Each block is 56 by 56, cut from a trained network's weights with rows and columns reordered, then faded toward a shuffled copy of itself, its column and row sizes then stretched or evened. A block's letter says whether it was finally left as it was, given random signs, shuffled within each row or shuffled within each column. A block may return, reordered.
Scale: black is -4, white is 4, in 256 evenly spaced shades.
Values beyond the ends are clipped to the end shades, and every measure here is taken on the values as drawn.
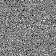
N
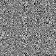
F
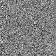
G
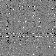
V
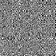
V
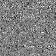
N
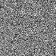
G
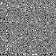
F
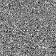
N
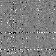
F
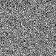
G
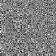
V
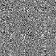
V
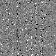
G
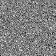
N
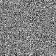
F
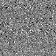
N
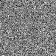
N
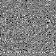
F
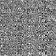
V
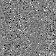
G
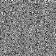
F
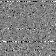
N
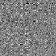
V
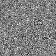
N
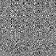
V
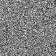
G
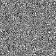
F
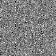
G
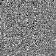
F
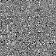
F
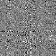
V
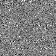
N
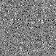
N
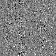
G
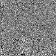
F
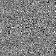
F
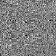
V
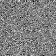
N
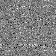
N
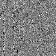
G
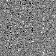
G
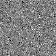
G
